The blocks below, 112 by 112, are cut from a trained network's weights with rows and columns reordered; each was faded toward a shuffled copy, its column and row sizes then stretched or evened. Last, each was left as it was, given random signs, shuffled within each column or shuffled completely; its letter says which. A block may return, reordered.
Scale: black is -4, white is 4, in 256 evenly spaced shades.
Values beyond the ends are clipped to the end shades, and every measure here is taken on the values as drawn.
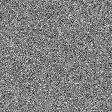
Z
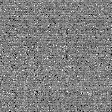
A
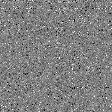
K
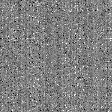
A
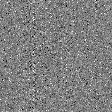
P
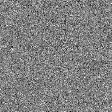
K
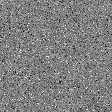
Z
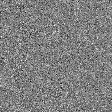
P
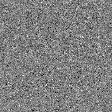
K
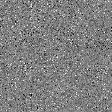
K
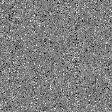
P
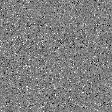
K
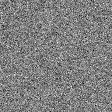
Z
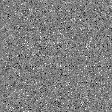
K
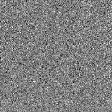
A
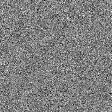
K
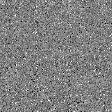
K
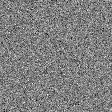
Z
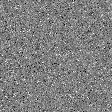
Z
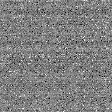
A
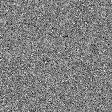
Z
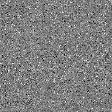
K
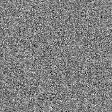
K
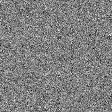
P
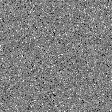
Z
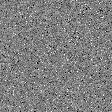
Z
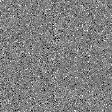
K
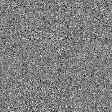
K
